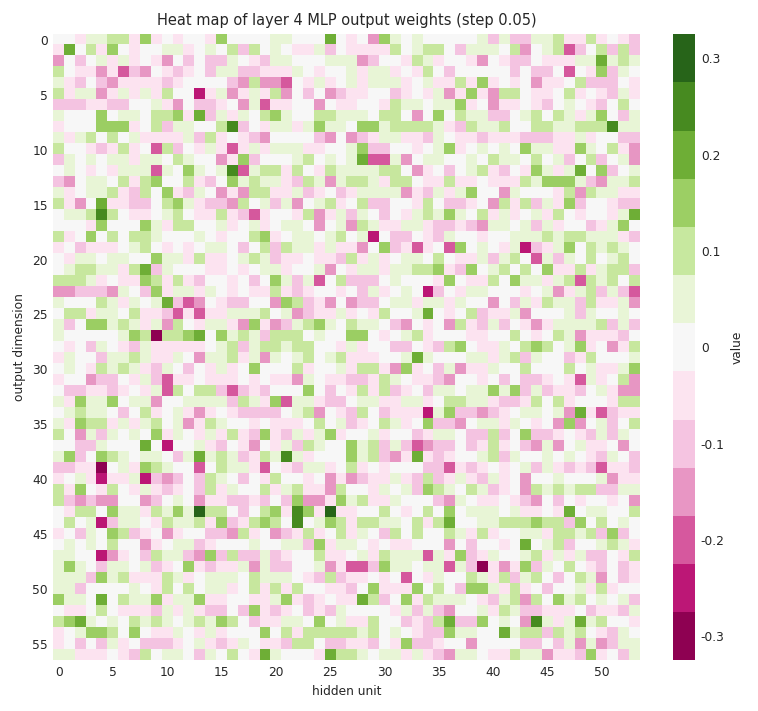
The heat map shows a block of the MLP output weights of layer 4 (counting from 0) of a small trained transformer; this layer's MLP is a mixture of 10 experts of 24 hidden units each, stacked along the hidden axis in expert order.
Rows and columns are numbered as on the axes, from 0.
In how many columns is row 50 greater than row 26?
23
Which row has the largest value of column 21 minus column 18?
38
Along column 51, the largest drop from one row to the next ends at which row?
9
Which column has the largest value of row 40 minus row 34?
34
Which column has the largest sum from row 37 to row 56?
22
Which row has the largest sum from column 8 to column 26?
43
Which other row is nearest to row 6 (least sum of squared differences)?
4
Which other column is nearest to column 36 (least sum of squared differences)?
44
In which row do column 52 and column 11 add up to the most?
17
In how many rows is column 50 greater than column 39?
22
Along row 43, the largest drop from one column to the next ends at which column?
26
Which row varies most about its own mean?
48
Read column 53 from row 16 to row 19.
0.2 0 -0.1 0
